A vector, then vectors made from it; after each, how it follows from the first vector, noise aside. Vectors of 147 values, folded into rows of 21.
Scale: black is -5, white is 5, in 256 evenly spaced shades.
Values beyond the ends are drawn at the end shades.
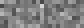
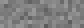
wrapped around, negated, shrunk.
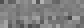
negated, partly zeroed.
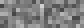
copied.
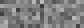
negated.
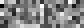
scaled up.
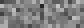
negated.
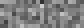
copied.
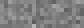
wrapped around, shrunk.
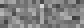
copied.
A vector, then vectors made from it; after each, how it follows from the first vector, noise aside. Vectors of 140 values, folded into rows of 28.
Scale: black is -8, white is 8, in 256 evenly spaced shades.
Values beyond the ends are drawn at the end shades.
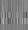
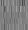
wrapped around, partly zeroed.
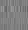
wrapped around, negated, shrunk.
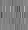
reversed, partly zeroed.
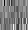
wrapped around, negated, scaled up.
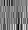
wrapped around, negated, scaled up.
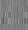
negated, shrunk.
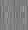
wrapped around, negated, shrunk.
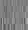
wrapped around, partly zeroed.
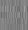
reversed, shrunk.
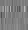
reversed, partly zeroed.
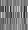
reversed, negated, scaled up.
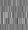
sign-scrambled.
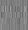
reversed, shrunk.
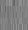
wrapped around, negated, shrunk.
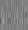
shrunk.
